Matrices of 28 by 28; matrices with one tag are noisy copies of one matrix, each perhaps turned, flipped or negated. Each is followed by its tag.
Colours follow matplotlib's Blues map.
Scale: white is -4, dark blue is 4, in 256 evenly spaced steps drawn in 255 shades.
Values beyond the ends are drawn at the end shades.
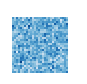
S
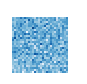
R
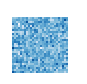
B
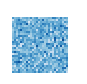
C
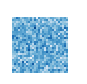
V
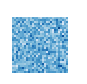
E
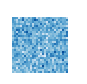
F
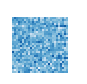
B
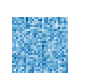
B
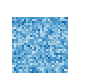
V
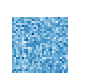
S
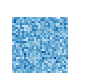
S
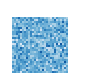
C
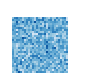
F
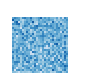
E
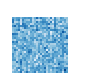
B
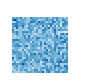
B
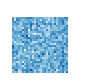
V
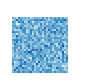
E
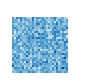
F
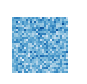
F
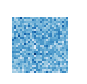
R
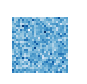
S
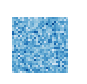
S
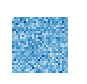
F
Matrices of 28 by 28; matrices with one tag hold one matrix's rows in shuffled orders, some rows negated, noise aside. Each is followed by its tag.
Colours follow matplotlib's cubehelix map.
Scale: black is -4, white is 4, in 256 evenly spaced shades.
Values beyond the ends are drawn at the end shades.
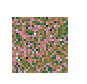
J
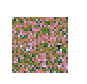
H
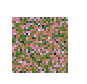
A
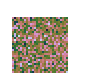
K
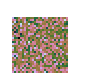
K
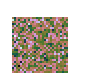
K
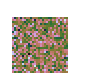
K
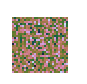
A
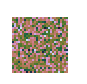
H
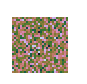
A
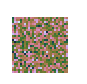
K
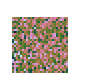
K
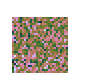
K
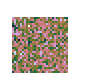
K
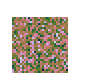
A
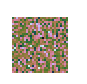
A
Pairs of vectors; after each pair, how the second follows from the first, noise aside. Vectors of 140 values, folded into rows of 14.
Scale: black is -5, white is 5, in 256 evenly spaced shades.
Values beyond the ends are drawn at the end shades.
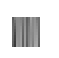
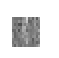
wrapped around, negated, partly zeroed.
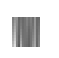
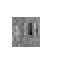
wrapped around, negated, partly zeroed.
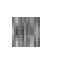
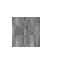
shrunk.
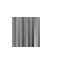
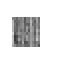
wrapped around, negated.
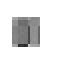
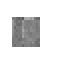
reversed, negated, shrunk.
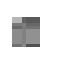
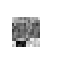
wrapped around, negated, scaled up.
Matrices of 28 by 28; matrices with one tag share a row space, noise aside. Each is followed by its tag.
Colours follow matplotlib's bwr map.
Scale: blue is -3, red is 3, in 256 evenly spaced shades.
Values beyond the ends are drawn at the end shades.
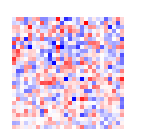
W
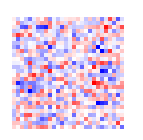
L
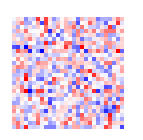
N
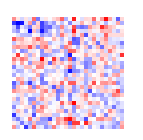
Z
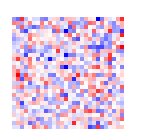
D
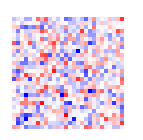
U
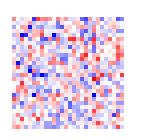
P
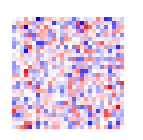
N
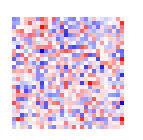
U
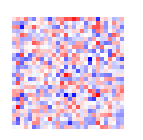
D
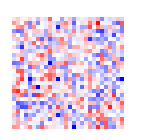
L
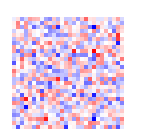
P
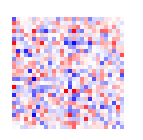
Z
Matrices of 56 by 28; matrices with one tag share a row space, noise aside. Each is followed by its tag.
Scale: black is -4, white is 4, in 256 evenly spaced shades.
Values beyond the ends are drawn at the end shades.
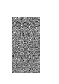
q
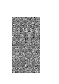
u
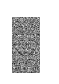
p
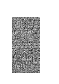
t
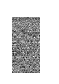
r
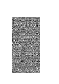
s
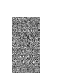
q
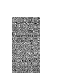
t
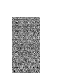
p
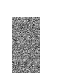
q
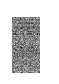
p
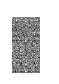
u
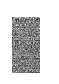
s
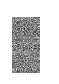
t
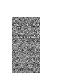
p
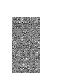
q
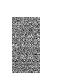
t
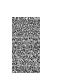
t
